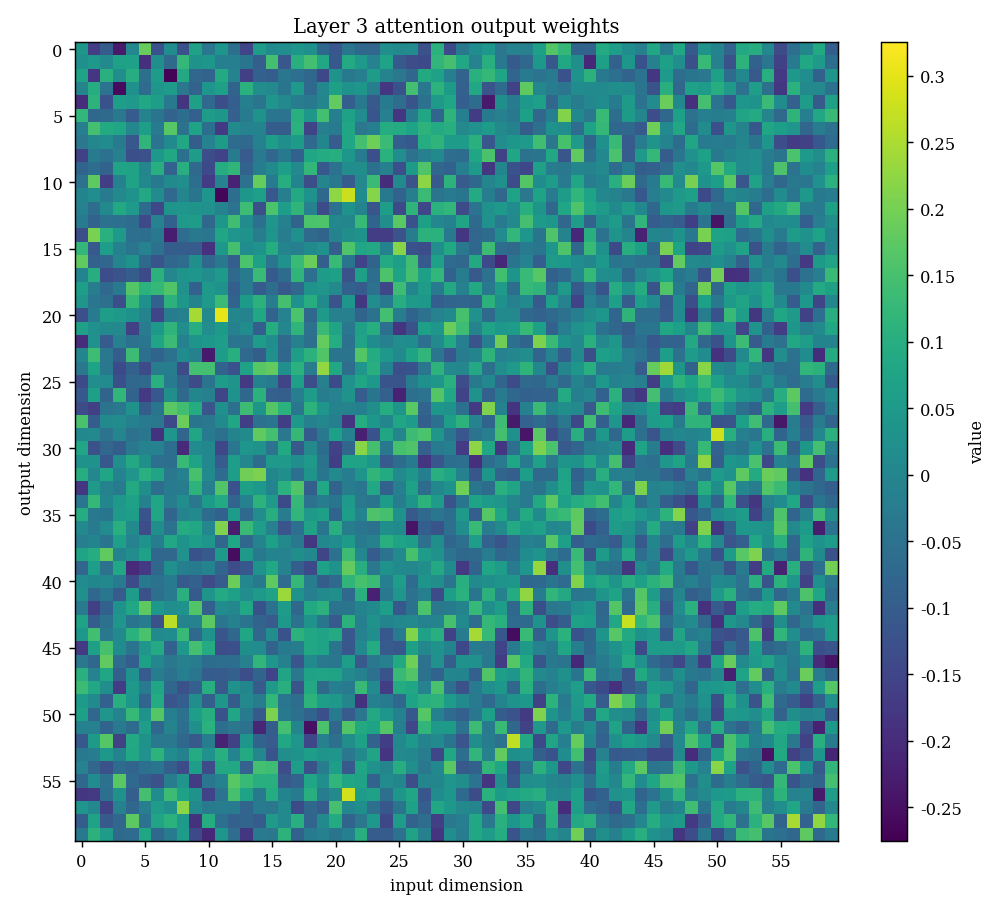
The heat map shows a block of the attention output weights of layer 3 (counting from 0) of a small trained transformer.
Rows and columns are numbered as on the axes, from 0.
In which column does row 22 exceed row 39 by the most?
37
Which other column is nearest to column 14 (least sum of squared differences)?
41
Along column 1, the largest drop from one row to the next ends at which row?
15
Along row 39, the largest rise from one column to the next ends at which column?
56
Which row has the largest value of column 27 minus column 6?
29
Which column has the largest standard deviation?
50
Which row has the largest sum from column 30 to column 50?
35
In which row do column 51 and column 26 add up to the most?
46
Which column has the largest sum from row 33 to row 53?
39
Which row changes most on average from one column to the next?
10
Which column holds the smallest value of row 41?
23
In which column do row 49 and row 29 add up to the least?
22
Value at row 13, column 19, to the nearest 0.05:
0.15
